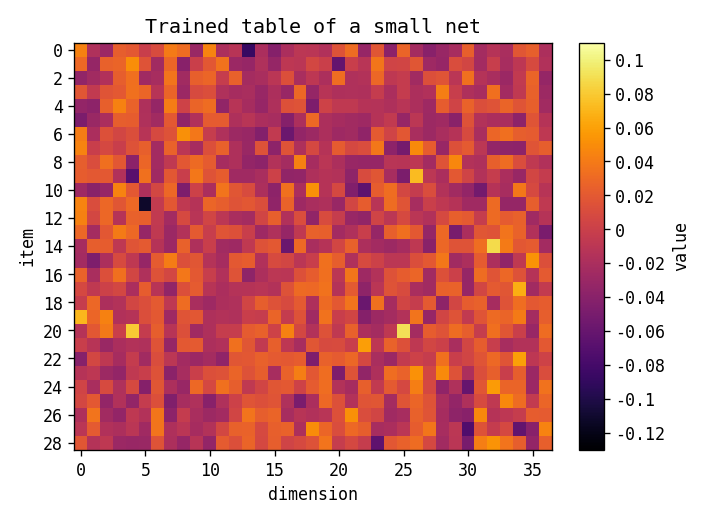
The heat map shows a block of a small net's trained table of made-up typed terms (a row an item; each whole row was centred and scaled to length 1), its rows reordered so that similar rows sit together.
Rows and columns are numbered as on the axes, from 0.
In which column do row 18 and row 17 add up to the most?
34
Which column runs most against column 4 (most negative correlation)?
26
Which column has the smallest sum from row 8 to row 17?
22
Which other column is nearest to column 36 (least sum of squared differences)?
6
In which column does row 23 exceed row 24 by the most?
28
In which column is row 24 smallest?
30
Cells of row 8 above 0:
14
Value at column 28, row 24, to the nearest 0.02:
-0.04
